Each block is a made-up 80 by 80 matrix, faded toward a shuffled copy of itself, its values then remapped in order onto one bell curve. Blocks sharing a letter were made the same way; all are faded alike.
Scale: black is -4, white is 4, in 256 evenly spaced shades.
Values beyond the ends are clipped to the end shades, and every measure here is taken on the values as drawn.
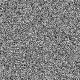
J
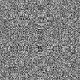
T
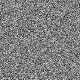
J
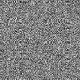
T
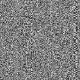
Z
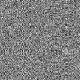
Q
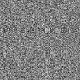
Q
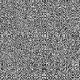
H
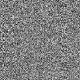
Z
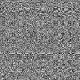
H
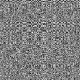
H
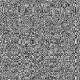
H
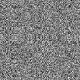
Q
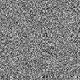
T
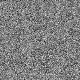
J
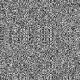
T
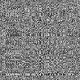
H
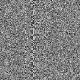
Z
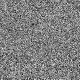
J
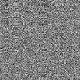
T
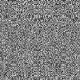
H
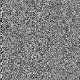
Z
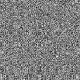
T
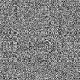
T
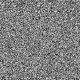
J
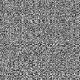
H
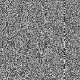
Z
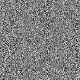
Z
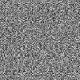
T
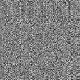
Q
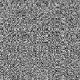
H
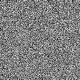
J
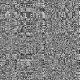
H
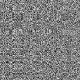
Q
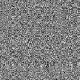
Q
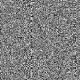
Z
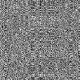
Q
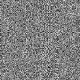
Z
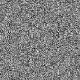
Z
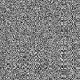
H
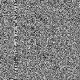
Z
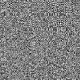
Q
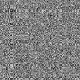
H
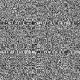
H
